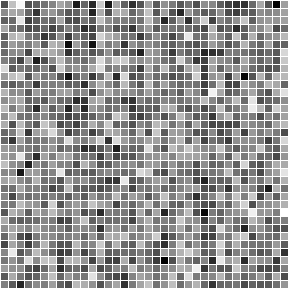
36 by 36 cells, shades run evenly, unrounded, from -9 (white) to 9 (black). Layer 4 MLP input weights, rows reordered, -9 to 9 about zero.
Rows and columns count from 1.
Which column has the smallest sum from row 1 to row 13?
13
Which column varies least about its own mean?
6
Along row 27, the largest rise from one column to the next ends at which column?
21
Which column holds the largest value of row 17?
4
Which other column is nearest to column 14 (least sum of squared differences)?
20
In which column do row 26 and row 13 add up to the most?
17
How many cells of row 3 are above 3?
6
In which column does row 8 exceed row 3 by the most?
3
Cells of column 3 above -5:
32
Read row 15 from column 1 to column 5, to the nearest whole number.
-1 -4 1 1 0
